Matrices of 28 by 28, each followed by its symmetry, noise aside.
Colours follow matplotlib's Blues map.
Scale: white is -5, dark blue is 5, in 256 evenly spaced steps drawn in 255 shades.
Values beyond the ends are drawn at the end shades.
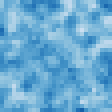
symmetric across the other diagonal.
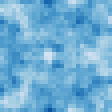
mirrored top to bottom.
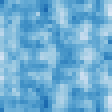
mirrored top to bottom.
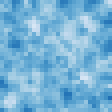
symmetric across the other diagonal.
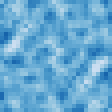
same after a half turn.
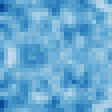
mirrored top to bottom.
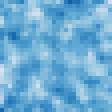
antisymmetric.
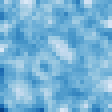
symmetric across the other diagonal.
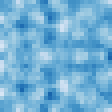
mirrored top to bottom.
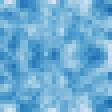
mirrored top to bottom.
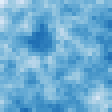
symmetric.
